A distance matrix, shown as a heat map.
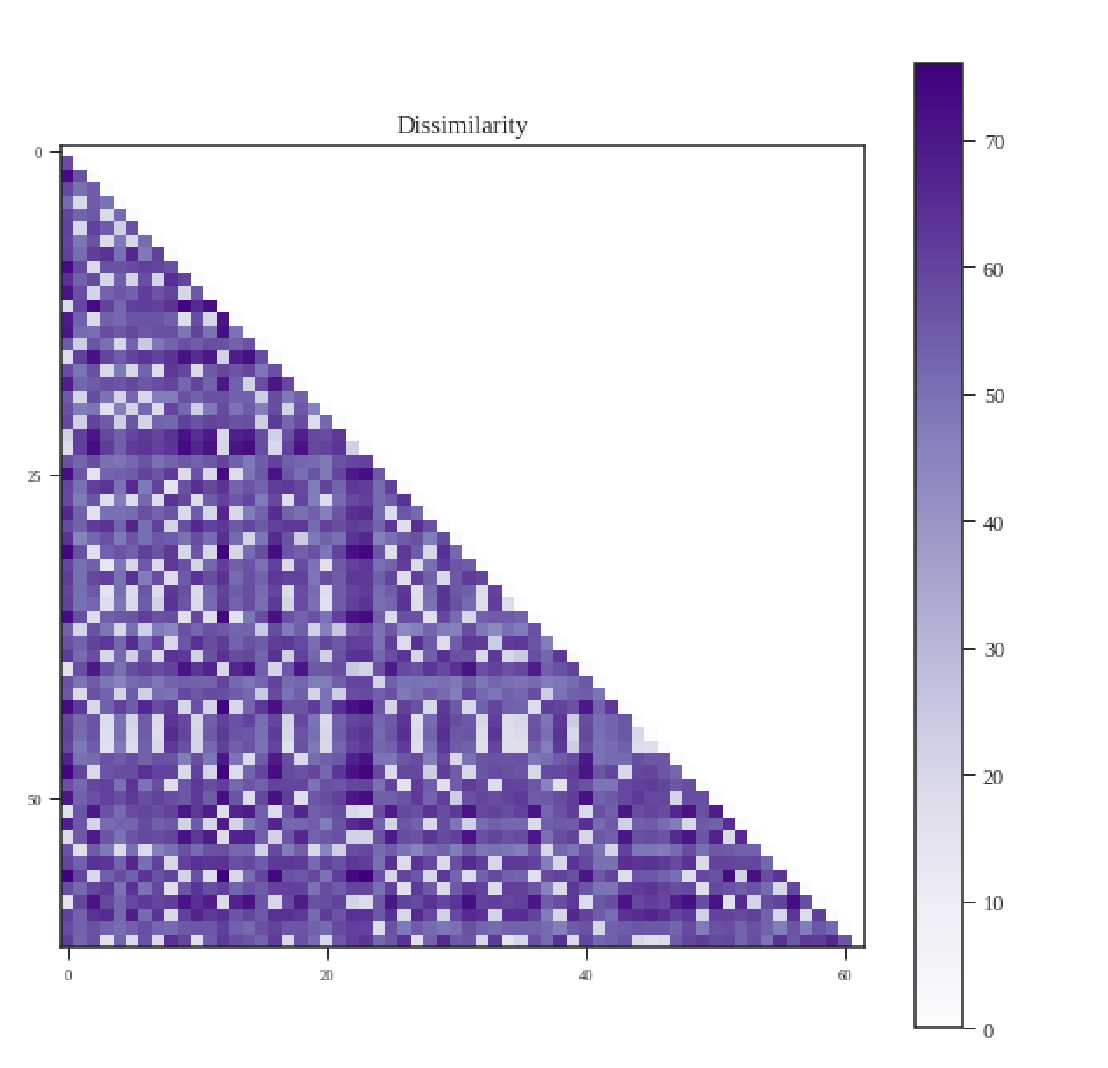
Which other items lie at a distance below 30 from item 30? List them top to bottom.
14, 18, 47, 50
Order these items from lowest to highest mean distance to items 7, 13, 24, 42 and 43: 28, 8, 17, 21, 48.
28, 48, 17, 21, 8
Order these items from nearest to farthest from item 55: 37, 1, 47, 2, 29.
29, 37, 1, 47, 2
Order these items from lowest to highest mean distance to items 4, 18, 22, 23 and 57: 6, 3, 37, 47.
37, 6, 47, 3
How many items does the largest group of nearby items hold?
15
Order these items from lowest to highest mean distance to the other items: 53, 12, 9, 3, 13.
3, 13, 9, 53, 12
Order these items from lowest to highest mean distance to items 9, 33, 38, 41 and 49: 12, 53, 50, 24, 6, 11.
24, 11, 6, 50, 53, 12
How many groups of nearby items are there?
7
